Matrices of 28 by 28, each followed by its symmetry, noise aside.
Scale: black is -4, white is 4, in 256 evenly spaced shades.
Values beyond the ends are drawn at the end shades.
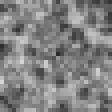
symmetric across the other diagonal.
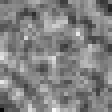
symmetric across the other diagonal.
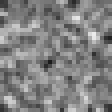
symmetric across the other diagonal.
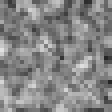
no symmetry.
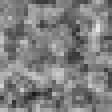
antisymmetric.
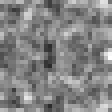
mirrored top to bottom.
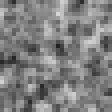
antisymmetric.
